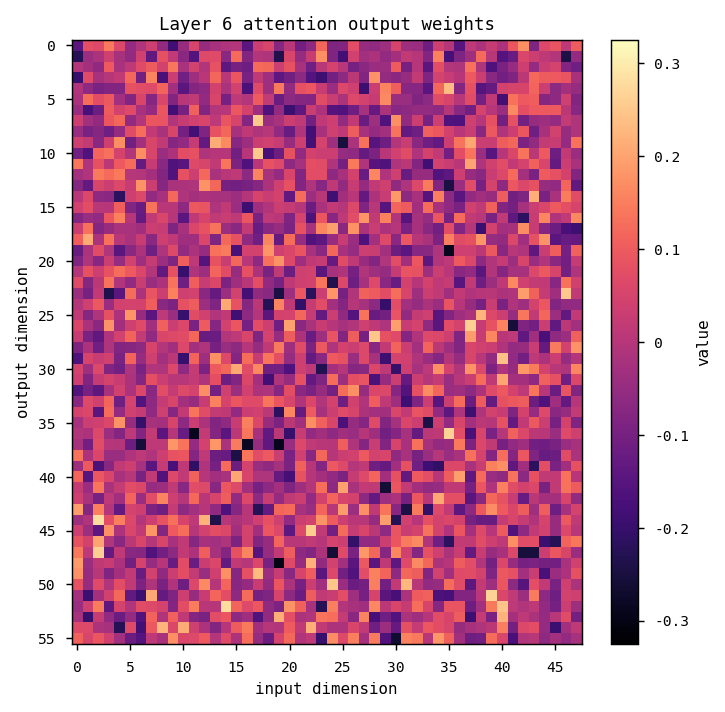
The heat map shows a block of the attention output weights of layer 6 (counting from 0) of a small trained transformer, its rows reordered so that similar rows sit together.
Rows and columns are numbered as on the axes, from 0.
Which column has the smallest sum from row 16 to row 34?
22
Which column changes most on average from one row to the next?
19
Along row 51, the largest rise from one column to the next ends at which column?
7
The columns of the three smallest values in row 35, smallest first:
33, 6, 25
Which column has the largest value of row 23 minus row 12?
9
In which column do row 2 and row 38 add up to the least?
15
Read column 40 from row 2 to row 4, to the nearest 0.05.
-0.1 -0.1 0.05
